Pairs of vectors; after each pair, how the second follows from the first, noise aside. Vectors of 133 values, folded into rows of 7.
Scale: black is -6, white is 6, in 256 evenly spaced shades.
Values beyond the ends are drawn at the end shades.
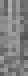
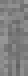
reversed, negated, shrunk.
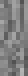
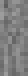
reversed, negated, shrunk.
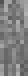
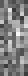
wrapped around, scaled up.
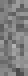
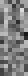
wrapped around, scaled up.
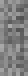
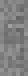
shrunk.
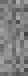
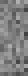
copied.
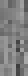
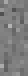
reversed, negated, partly zeroed.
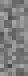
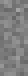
reversed, negated, shrunk.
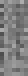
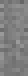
negated, shrunk.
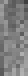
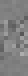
partly zeroed.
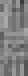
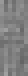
reversed, negated, shrunk.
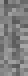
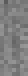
shrunk.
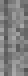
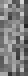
wrapped around, scaled up.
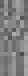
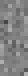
wrapped around, partly zeroed.
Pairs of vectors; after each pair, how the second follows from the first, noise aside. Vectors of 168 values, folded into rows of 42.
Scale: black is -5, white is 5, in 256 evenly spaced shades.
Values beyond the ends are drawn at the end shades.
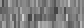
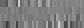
wrapped around, partly zeroed.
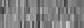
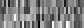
scaled up.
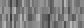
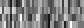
scaled up.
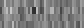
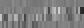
wrapped around, partly zeroed.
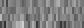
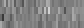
wrapped around, partly zeroed.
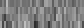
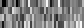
wrapped around, scaled up.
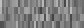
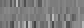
wrapped around, partly zeroed.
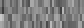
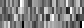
wrapped around, scaled up.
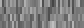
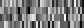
wrapped around, scaled up.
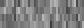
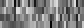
scaled up.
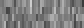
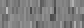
negated, partly zeroed.
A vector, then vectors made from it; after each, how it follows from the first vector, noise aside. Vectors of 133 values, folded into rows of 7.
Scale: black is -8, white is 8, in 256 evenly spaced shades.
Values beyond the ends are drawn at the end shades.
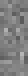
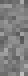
wrapped around.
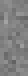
reversed, shrunk.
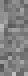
wrapped around.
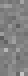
wrapped around, partly zeroed.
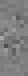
wrapped around, partly zeroed.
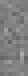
shrunk.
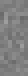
reversed, shrunk.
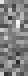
wrapped around, scaled up.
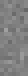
shrunk.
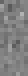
wrapped around, partly zeroed.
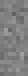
shrunk.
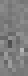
wrapped around, partly zeroed.
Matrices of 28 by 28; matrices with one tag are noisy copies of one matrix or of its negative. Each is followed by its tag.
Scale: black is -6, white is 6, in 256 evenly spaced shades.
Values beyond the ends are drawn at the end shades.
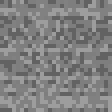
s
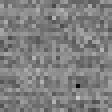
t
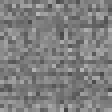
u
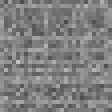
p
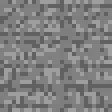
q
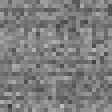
u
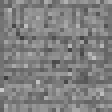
p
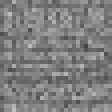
p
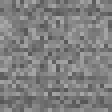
s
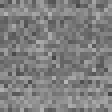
s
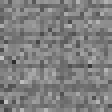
q
